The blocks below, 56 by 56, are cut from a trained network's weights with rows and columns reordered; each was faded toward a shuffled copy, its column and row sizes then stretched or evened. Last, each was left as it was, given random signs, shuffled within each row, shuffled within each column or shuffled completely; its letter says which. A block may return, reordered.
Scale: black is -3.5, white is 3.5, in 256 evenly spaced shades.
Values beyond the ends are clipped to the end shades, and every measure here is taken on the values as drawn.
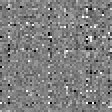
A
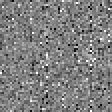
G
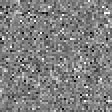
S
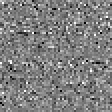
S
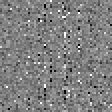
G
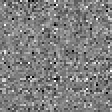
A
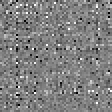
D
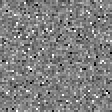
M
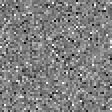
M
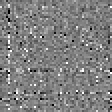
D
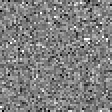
M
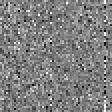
G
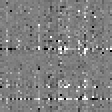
D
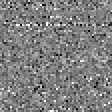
S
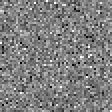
M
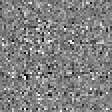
A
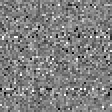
S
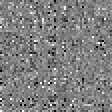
D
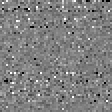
S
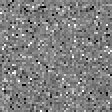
M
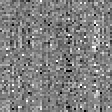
D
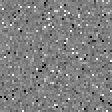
M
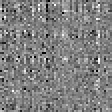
D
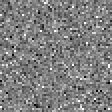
M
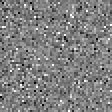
M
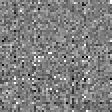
A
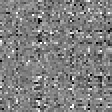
D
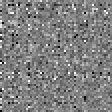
A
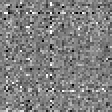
A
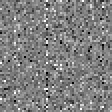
G
